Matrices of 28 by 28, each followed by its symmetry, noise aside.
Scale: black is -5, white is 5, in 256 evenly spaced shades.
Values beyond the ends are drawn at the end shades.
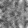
mirrored top to bottom.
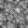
symmetric across the other diagonal.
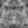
mirrored left to right.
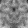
mirrored left to right.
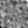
antisymmetric.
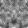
mirrored left to right.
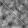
symmetric across the other diagonal.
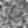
symmetric across the other diagonal.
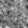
antisymmetric.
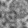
symmetric across the other diagonal.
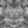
mirrored left to right.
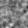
antisymmetric.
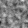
antisymmetric.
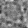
antisymmetric.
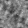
same after a half turn.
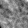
antisymmetric.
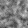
antisymmetric.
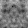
mirrored left to right.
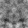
mirrored left to right.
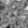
antisymmetric.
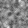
same after a half turn.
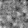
antisymmetric.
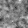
antisymmetric.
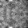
mirrored top to bottom.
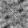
same after a half turn.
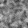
antisymmetric.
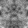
mirrored left to right.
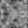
mirrored top to bottom.
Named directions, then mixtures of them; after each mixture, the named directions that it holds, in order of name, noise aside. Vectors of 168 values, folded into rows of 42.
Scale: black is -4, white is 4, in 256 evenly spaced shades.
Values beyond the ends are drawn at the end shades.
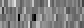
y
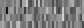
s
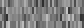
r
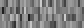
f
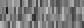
s, y.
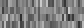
f, r.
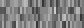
f, r, s.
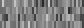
r, y.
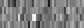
y.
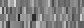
r, y.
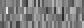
s.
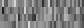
f, r, y.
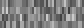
f, r, s.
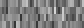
f, s.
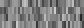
f, r, s.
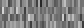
f, r, s.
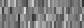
s, y.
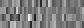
f, s, y.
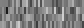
s.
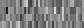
s.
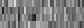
f, y.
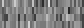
r, y.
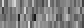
r, y.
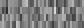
f, s.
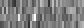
s, y.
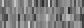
r, y.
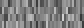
f, r, s.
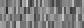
s.
